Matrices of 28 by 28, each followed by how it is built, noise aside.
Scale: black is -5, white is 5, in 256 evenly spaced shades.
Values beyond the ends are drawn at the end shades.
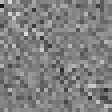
banded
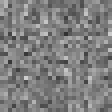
low rank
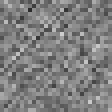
Hankel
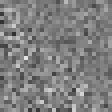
lower triangular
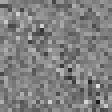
banded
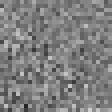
lower triangular
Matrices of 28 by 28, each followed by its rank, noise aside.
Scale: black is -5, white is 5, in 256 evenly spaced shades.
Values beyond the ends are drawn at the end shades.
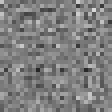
four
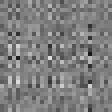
two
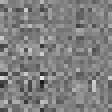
three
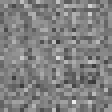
five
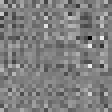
three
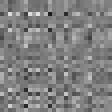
two
